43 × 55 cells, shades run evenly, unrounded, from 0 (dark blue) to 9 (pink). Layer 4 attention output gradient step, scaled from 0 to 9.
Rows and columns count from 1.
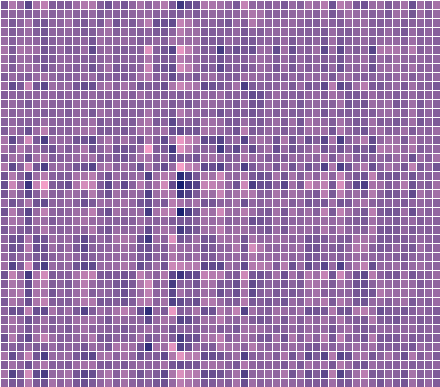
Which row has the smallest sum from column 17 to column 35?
21
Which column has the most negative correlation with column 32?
40
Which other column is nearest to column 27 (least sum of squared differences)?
39
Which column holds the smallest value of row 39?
19
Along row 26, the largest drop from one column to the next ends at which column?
23
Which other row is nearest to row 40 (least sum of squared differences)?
42
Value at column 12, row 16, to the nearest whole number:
3
